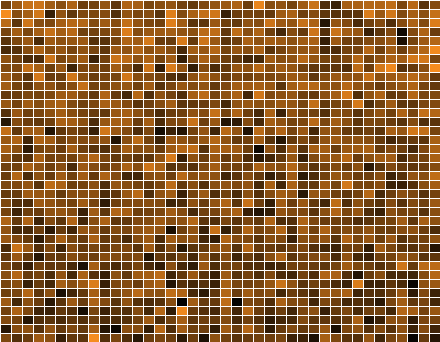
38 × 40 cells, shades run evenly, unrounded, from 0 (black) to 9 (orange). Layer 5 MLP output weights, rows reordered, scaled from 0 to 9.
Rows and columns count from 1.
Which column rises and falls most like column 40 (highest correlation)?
6
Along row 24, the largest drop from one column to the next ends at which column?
23
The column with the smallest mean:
10
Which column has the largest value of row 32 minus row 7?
9
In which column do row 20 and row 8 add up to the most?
40
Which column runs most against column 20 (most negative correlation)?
21
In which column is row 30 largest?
37
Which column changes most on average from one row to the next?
17
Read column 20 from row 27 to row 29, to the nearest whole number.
2 5 3
